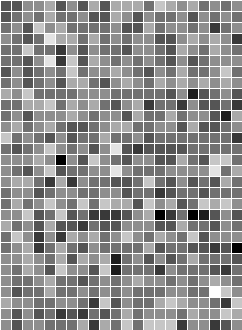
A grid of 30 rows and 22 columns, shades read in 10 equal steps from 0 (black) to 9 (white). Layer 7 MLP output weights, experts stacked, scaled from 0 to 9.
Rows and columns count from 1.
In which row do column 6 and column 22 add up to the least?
15
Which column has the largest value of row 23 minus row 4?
3
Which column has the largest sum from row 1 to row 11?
5
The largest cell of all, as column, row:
20, 27
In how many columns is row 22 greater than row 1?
8
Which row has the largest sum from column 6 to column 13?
19
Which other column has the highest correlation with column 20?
21
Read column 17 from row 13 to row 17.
4 3 6 5 5
